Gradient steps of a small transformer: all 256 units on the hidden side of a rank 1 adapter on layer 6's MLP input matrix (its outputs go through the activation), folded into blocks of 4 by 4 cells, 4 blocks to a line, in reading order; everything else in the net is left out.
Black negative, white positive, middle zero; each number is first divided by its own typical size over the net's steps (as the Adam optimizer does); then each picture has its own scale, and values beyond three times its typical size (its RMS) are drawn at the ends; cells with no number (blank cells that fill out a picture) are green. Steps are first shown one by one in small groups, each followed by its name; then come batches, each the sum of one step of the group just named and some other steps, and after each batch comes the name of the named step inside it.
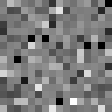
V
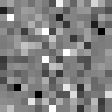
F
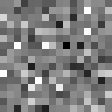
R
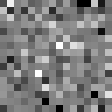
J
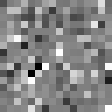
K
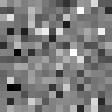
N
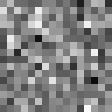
K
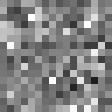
R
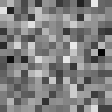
J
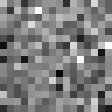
N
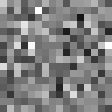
K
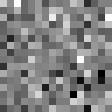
V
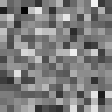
N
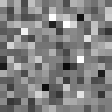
V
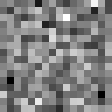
K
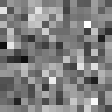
V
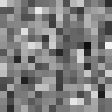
V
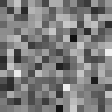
J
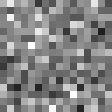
F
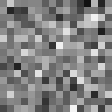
J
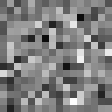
V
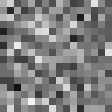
F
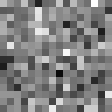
F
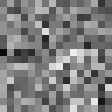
N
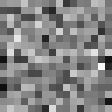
F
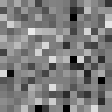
R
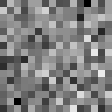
J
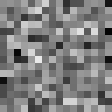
V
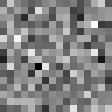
K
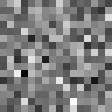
V
